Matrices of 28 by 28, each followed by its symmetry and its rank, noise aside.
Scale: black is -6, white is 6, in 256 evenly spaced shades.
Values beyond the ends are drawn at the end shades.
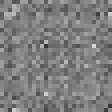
symmetric, rank six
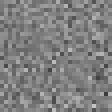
antisymmetric, rank eight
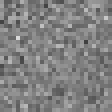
no symmetry, rank eight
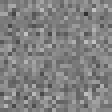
no symmetry, rank six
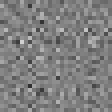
antisymmetric, rank four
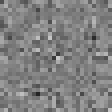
symmetric, rank four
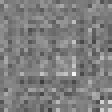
symmetric, rank four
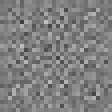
symmetric, rank four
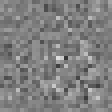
symmetric, rank four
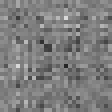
symmetric, rank four
